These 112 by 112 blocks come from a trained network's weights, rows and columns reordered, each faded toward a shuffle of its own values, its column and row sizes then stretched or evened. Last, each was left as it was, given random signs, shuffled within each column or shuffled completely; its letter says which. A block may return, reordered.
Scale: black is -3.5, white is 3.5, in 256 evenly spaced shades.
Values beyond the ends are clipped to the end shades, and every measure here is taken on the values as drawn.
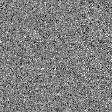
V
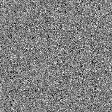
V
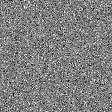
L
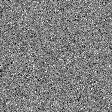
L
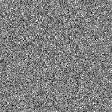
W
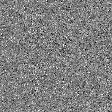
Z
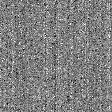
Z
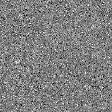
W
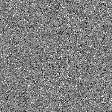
Z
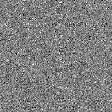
W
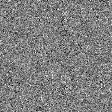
V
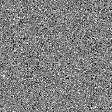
V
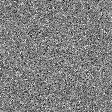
L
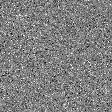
L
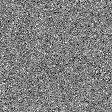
L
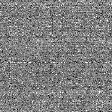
W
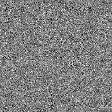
W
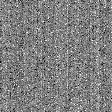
Z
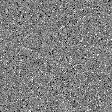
Z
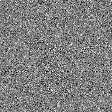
V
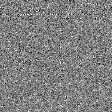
V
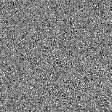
Z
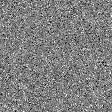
L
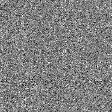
V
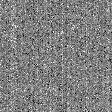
Z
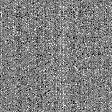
W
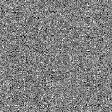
W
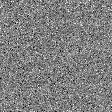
L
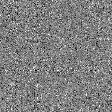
V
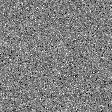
L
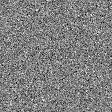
L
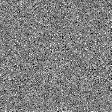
V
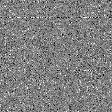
W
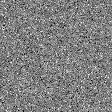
L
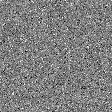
L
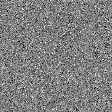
Z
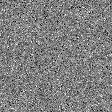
L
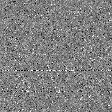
V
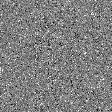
Z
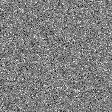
L
